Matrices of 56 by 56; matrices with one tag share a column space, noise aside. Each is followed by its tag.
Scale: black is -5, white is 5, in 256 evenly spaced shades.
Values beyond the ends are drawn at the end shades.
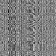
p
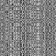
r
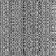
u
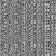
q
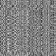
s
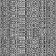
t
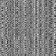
t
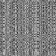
u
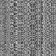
q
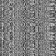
r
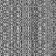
r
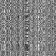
p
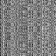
r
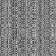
t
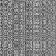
q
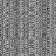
t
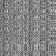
p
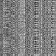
t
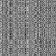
t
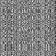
p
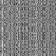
r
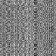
r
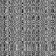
p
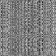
u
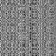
r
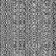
q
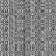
p
